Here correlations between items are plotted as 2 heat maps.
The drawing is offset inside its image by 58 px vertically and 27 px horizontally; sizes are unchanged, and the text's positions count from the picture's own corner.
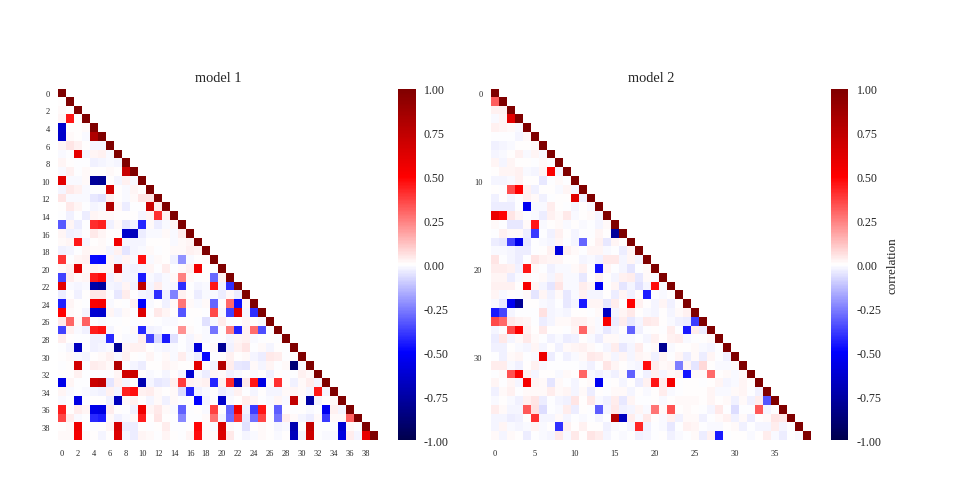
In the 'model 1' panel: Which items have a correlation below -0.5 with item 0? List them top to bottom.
4, 5, 33
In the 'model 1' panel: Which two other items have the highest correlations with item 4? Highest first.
5, 33
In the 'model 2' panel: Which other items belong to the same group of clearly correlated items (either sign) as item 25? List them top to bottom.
0, 1, 14, 26
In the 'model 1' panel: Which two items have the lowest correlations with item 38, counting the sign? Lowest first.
29, 35
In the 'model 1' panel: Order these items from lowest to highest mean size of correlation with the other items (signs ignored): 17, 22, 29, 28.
28, 17, 29, 22
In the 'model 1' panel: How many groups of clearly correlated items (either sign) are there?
7
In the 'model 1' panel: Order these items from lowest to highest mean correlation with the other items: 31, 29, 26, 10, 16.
29, 16, 10, 26, 31
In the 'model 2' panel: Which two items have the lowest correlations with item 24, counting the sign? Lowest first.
3, 2
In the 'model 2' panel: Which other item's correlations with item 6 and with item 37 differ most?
15
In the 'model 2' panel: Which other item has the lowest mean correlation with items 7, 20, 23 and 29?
21
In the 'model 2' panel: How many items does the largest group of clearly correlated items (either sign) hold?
7
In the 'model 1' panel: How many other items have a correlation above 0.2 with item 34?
3
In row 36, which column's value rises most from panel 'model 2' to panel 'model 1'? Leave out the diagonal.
10
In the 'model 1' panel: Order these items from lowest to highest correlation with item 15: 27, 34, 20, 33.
34, 20, 27, 33
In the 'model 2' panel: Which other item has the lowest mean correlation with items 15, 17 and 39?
16
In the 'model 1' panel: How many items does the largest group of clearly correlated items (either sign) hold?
14
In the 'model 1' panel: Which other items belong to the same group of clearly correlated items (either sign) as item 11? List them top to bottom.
6, 13, 28
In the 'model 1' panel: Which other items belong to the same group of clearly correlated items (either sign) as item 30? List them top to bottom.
18
